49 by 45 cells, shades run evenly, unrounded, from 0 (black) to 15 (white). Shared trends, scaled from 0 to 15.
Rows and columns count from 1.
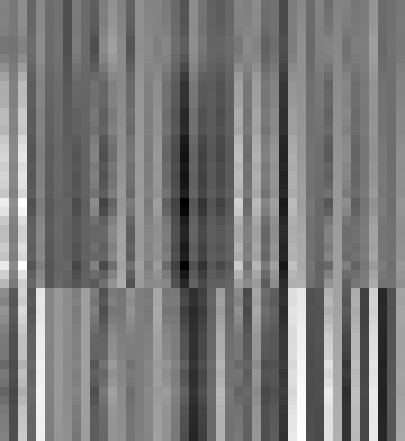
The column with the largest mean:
3
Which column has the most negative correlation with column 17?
11
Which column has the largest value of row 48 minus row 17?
37
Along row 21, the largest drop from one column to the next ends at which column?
4
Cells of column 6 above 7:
17
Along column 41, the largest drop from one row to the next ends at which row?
33
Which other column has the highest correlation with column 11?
29
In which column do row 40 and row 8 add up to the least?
32
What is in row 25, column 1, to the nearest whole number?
12
